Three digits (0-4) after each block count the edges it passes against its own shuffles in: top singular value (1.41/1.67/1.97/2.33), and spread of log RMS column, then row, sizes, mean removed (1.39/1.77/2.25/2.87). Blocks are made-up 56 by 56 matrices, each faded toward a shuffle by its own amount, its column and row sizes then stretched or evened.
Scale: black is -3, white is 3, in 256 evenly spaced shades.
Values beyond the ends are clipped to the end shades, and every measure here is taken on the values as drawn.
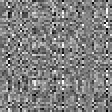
4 4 0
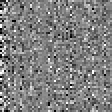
1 4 0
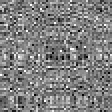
4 1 1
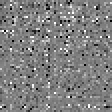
0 2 3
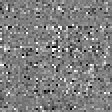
1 1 3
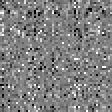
3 2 2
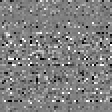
1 2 4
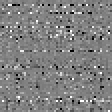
1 2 4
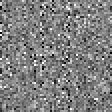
0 3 0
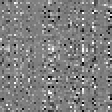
3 4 1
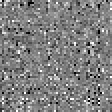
2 2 2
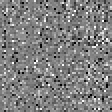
2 2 0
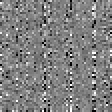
3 4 0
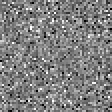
0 0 1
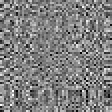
4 3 2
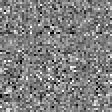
0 3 2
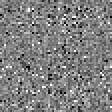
1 1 2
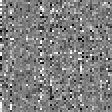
0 4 1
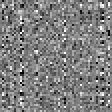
3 4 0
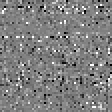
0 1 3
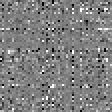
1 4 4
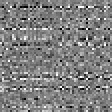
4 1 4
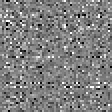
2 2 3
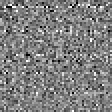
2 0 3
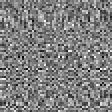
4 0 3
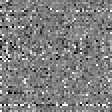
2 2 3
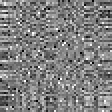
4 1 0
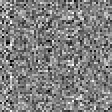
3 2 0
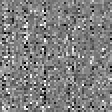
0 4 2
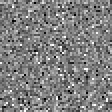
0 0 1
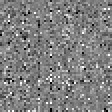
0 2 1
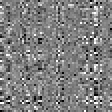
4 4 2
